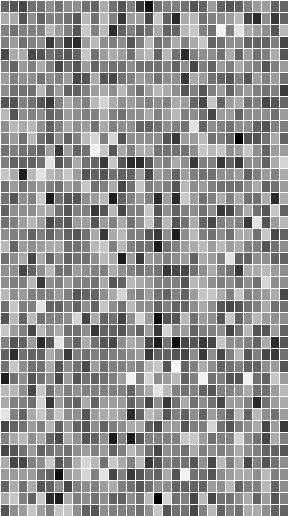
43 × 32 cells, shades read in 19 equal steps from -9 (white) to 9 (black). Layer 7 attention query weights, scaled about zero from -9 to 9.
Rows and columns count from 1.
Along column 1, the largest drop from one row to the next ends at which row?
33
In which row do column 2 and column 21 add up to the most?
30
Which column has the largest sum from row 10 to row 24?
20
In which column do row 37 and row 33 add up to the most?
15
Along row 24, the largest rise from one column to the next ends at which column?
5
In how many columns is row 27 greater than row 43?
15
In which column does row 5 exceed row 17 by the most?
21
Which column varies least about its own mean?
3
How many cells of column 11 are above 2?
4
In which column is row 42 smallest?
19
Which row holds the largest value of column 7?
40
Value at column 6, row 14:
-7
